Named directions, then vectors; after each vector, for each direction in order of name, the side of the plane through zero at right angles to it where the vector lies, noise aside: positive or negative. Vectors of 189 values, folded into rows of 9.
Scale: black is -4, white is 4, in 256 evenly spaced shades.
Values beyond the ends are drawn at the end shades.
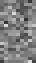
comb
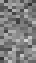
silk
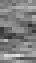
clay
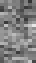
negative, positive, positive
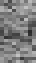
positive, negative, negative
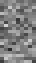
positive, positive, positive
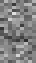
positive, positive, negative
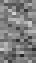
negative, positive, negative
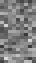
positive, positive, positive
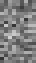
negative, positive, positive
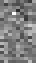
negative, positive, negative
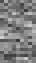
negative, positive, negative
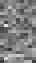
positive, positive, positive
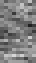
positive, negative, positive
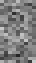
negative, negative, positive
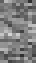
negative, positive, negative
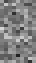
negative, negative, positive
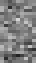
negative, negative, negative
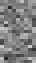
negative, negative, negative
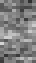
negative, positive, positive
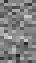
negative, negative, positive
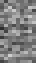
positive, positive, positive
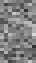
negative, positive, negative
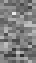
negative, positive, negative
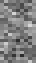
negative, positive, negative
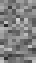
negative, negative, negative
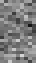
positive, negative, positive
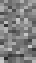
negative, negative, negative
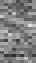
negative, positive, negative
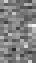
negative, positive, negative
